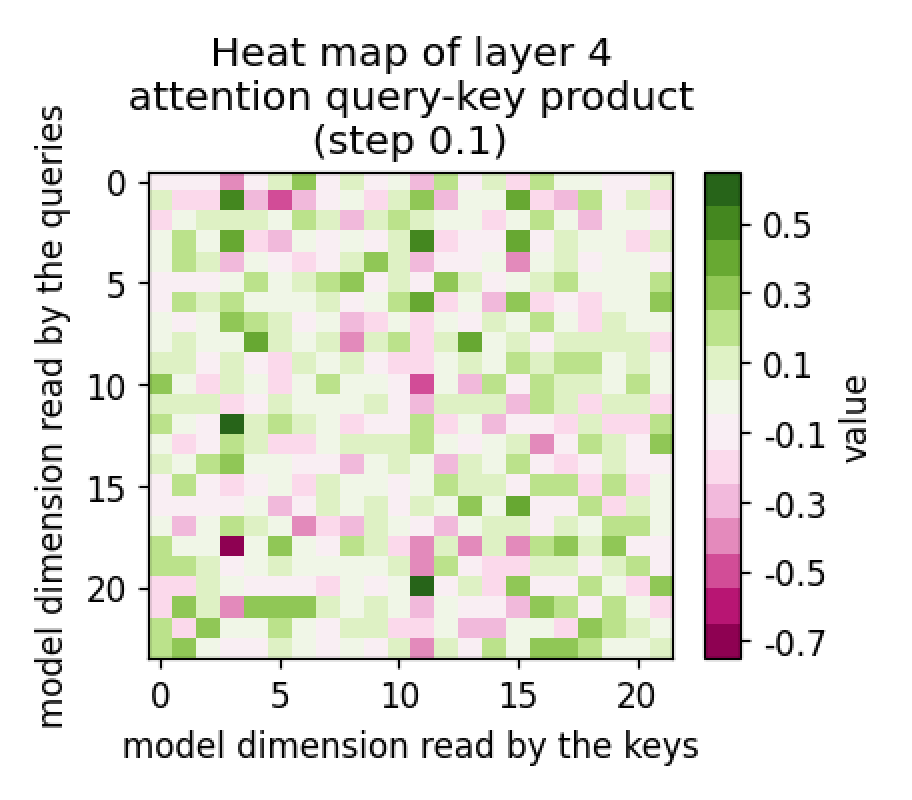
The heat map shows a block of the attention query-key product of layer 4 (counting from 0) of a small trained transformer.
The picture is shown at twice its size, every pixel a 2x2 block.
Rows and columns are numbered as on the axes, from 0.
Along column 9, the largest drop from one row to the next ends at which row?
5
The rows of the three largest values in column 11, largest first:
20, 3, 6
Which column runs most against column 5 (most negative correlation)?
15
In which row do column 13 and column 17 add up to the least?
22
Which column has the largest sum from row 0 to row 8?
10
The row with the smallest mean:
1
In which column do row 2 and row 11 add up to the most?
16
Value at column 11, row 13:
0.2
